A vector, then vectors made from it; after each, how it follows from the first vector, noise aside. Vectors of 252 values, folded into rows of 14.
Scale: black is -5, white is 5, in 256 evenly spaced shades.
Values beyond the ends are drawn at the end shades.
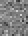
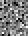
wrapped around, scaled up.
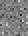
negated, partly zeroed.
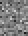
wrapped around, negated.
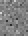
reversed, negated, partly zeroed.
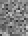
wrapped around, negated.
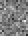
wrapped around, negated.
